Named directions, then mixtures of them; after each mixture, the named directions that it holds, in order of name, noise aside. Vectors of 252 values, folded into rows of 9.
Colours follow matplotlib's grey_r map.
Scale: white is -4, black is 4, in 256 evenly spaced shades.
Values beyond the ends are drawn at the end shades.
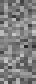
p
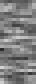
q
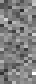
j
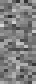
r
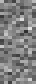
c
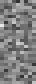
r.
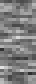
q.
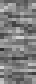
q.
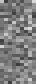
c, j.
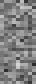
c, r.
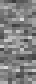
c, q, r.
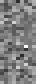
j, p, r.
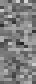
r.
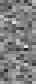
j, r.
